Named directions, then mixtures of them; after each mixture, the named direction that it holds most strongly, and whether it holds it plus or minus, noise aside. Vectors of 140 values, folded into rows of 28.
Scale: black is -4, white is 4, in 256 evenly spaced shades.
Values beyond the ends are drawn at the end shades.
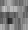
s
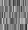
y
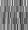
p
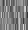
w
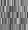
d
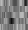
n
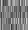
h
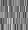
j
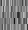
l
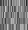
y, minus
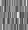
p, plus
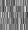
w, plus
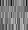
p, minus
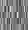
d, minus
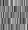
y, minus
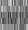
p, plus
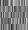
h, plus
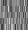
j, plus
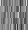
p, plus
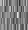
p, plus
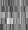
s, minus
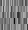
l, plus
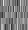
j, minus
